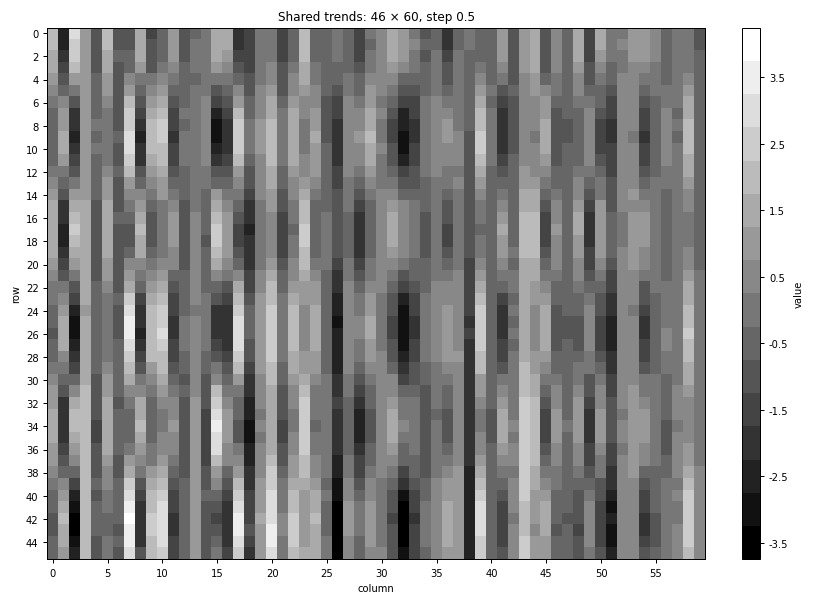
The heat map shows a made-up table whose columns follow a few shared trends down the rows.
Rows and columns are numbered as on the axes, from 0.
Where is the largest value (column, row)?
7, 42
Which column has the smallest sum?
26
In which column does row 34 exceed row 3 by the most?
15
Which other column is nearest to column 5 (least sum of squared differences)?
0
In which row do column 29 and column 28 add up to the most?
9
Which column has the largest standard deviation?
2
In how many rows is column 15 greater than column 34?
25
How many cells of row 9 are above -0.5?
35
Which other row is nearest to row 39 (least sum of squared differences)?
29
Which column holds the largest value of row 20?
23
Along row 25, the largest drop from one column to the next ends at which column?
8
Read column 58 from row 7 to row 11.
1.5 2 2 2 1.5
